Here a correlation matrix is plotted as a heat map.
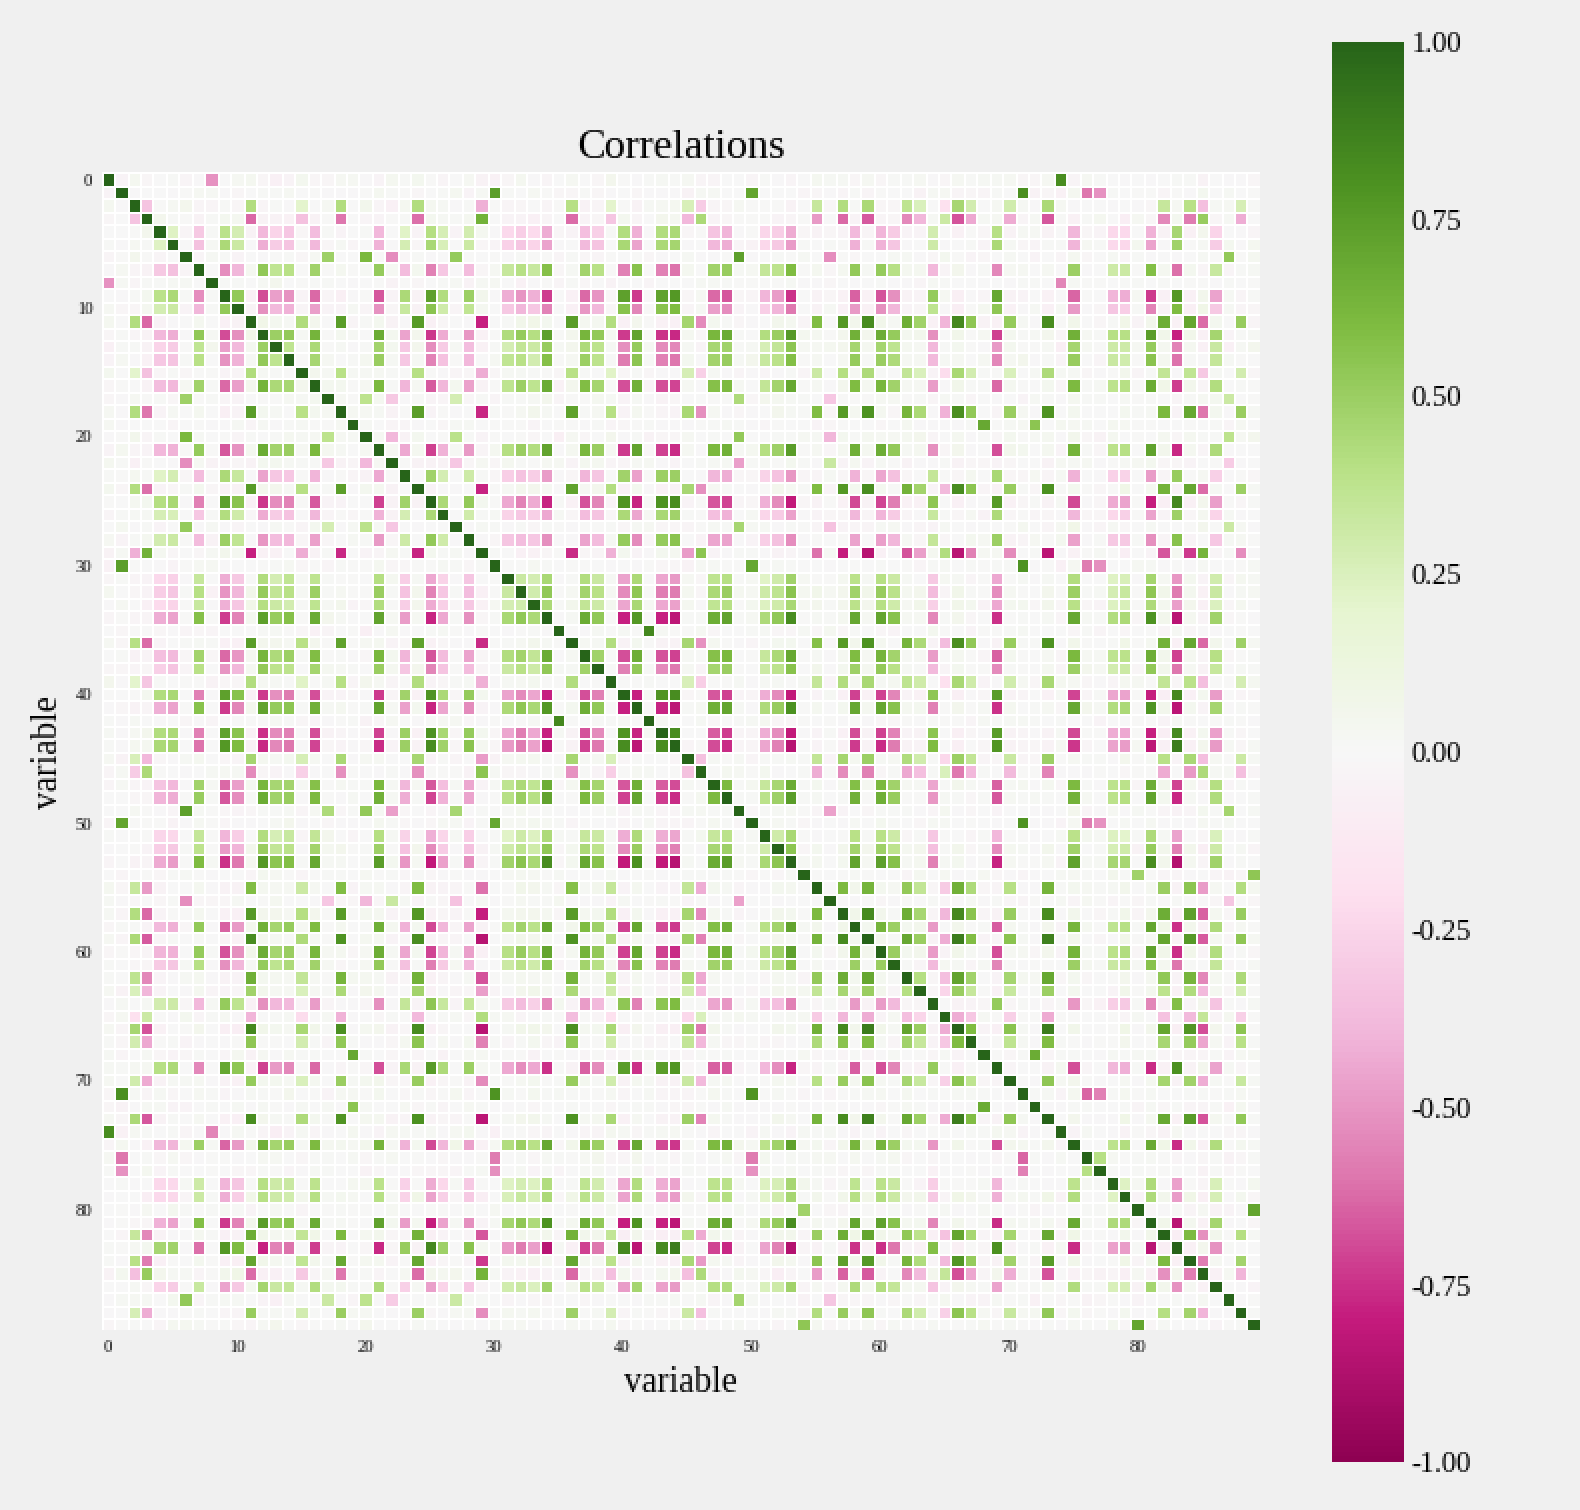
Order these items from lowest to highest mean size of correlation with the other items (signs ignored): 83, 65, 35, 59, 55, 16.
35, 65, 55, 59, 16, 83
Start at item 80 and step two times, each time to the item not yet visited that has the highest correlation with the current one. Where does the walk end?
54
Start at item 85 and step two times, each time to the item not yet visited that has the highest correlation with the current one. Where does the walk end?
3
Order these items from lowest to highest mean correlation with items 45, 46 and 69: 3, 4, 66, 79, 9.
79, 66, 3, 4, 9
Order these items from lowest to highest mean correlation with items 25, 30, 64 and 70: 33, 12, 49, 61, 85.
12, 61, 33, 85, 49
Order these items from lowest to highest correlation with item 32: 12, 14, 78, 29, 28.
28, 29, 78, 14, 12
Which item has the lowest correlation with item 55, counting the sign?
29
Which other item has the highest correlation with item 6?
49
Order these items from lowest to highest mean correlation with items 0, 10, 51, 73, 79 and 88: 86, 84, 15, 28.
28, 86, 15, 84
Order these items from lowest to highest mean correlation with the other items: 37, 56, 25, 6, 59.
25, 56, 6, 37, 59
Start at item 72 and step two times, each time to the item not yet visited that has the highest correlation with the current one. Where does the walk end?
19
